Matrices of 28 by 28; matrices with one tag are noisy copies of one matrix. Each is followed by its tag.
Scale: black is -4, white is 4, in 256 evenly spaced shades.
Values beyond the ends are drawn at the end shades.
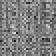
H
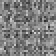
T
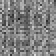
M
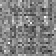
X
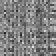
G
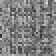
X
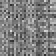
G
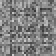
X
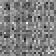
T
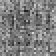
M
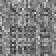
X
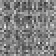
T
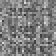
X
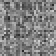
T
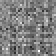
X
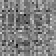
M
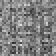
X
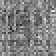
M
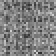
T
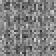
T
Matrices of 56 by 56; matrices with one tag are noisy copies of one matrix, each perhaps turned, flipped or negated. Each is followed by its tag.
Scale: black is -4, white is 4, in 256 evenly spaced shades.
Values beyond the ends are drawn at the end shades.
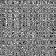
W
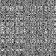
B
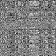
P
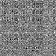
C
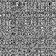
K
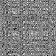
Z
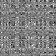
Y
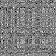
Z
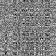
B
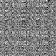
Y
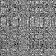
P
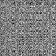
W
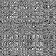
C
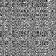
Y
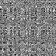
Y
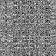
B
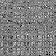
C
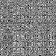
C
